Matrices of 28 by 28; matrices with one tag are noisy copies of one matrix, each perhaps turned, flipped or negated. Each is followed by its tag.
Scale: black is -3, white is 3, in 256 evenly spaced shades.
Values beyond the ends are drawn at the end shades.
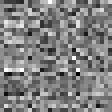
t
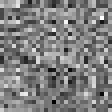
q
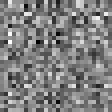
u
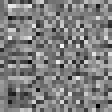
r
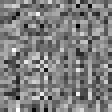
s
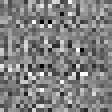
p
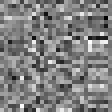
t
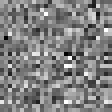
u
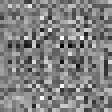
p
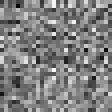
q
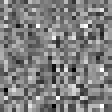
u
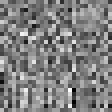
t
